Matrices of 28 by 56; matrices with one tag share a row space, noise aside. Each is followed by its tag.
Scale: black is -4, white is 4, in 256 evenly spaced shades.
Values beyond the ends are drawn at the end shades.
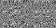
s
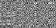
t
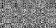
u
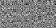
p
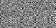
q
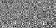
p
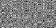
p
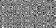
p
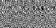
u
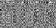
t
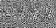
t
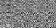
t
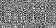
u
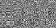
t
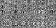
u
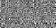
q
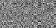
p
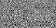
s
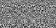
u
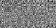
u
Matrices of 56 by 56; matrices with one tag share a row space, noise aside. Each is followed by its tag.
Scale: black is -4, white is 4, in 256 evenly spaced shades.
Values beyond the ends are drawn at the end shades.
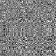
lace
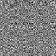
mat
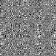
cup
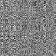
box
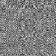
lace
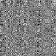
cup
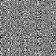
cup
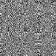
cup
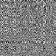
box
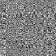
lace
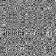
lace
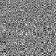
lace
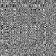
box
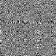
cup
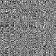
box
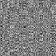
mat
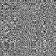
box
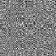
lace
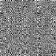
cup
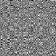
mat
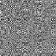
cup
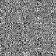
cup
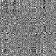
box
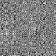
box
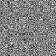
mat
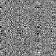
cup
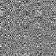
cup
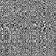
box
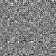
mat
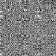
cup
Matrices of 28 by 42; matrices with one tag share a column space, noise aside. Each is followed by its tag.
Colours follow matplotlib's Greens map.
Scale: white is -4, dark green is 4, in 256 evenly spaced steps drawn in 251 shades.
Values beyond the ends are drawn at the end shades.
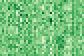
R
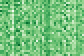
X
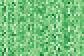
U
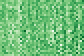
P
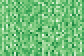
U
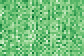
P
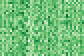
X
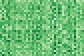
P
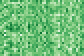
U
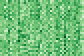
P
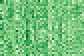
P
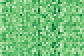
U
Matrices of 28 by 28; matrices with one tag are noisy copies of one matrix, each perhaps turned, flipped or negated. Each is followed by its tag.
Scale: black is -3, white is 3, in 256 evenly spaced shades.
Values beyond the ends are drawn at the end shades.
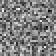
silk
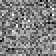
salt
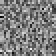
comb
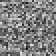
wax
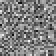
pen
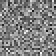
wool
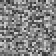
comb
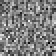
comb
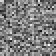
comb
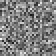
pen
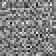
salt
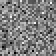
salt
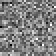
wax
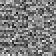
comb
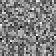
silk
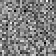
salt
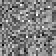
wax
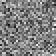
salt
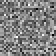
salt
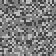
wool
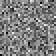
salt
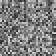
wax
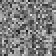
wax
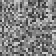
wax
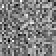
wax
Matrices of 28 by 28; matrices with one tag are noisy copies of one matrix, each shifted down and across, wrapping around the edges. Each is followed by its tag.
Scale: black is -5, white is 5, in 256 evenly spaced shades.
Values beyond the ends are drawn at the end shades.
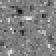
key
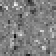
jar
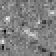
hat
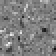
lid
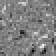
lid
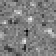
hat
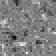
key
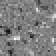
key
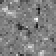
hat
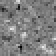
hat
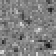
key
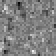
jar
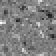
key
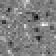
key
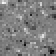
key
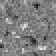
key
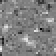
hat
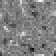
key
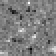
hat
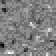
key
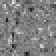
jar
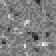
key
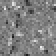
jar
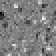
jar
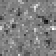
key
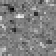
key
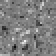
lid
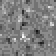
jar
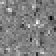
jar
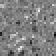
lid
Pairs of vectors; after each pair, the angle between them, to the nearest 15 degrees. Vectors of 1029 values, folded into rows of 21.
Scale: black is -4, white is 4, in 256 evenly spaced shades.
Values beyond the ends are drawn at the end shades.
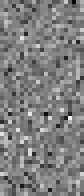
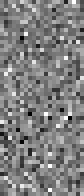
165 degrees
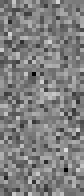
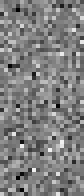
75 degrees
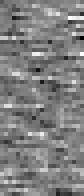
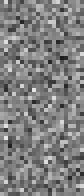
75 degrees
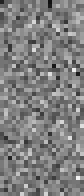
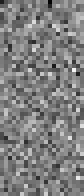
15 degrees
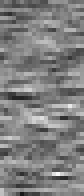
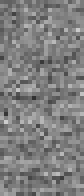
60 degrees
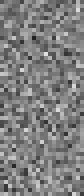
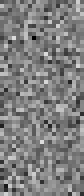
30 degrees
